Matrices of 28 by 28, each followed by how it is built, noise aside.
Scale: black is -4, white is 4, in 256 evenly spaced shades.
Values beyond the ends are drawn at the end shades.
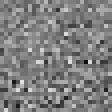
uneven rows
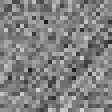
Hankel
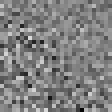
lower triangular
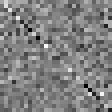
diagonal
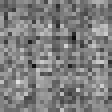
blocks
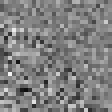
lower triangular
